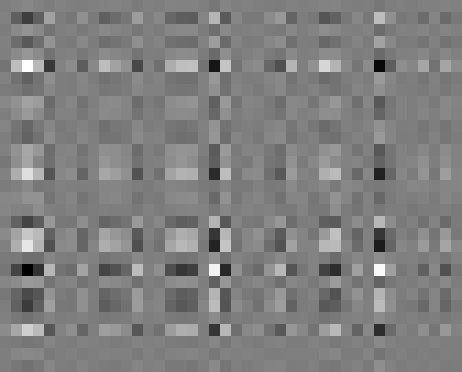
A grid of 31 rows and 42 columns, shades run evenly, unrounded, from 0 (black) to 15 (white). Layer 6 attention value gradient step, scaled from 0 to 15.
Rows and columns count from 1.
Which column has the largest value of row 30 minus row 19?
3
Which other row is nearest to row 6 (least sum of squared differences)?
21
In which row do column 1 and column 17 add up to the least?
23
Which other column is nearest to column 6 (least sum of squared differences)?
37
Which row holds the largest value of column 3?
6
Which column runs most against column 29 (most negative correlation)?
1
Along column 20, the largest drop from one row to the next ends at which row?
24
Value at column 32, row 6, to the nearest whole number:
8
